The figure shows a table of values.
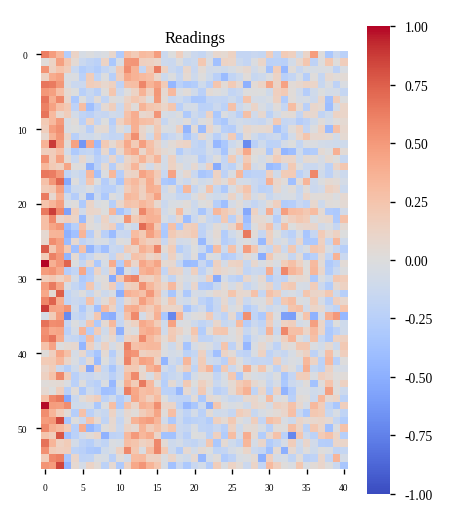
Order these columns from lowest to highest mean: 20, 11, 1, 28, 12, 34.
20, 28, 34, 11, 12, 1
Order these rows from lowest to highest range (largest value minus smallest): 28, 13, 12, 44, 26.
13, 44, 26, 28, 12
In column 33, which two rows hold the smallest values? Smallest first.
51, 35
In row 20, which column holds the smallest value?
24
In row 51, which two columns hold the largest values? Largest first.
2, 12
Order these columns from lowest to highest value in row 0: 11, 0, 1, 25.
25, 11, 1, 0
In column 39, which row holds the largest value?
35
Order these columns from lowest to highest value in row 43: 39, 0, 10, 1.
10, 39, 0, 1
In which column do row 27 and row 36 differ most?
36
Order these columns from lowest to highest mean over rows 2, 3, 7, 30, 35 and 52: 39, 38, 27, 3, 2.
38, 3, 39, 27, 2
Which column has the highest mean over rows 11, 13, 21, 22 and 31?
1
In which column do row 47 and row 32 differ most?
3
